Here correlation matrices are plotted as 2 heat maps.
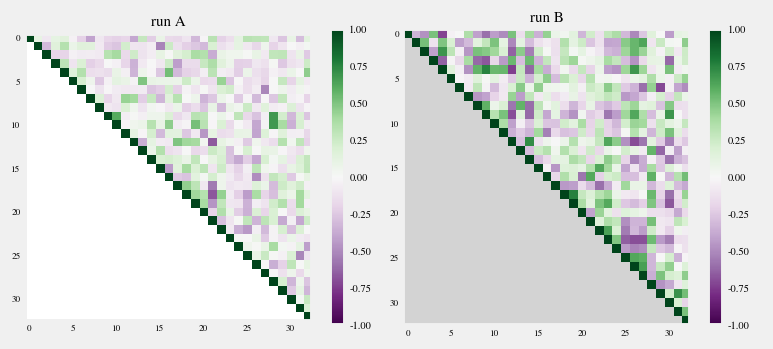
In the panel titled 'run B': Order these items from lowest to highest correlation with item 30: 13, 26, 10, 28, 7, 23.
23, 28, 7, 13, 10, 26
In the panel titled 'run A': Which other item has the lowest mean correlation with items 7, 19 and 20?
21
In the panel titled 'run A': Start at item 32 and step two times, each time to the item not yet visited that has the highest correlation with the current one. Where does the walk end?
16
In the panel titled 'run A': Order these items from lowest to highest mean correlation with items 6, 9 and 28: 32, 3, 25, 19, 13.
32, 25, 13, 3, 19
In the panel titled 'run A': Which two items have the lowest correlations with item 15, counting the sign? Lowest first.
1, 16
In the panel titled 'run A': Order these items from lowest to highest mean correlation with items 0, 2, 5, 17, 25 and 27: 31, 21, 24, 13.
31, 21, 24, 13
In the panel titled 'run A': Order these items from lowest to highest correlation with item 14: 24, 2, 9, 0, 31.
24, 0, 2, 9, 31
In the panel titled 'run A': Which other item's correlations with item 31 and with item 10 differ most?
28
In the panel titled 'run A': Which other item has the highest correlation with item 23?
6
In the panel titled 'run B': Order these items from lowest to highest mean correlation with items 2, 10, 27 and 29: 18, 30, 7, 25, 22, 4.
7, 22, 18, 30, 25, 4
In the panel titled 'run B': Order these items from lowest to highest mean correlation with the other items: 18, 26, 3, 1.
3, 26, 1, 18
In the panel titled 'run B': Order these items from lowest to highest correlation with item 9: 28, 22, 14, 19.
14, 19, 28, 22
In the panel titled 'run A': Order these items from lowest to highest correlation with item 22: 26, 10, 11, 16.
11, 26, 16, 10
